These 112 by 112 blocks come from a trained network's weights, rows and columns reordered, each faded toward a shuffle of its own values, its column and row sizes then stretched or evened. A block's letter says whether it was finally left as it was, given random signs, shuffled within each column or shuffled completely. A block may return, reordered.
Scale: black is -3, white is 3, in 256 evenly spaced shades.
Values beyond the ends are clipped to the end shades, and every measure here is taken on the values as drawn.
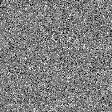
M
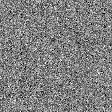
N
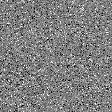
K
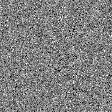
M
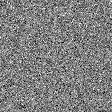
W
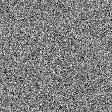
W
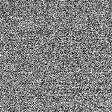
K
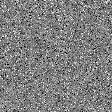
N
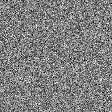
N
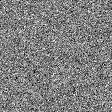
W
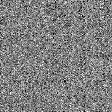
K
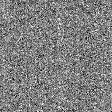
N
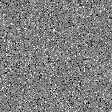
N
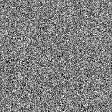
K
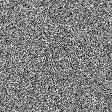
W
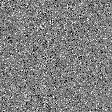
N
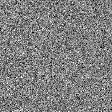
M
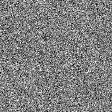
M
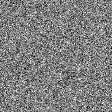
M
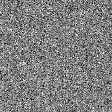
N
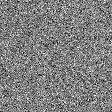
W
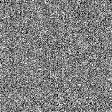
K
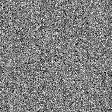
N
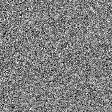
N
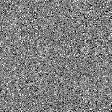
K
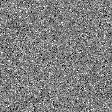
N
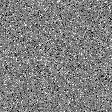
W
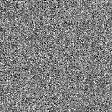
K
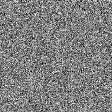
M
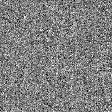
N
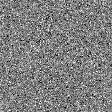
N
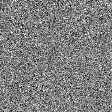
M
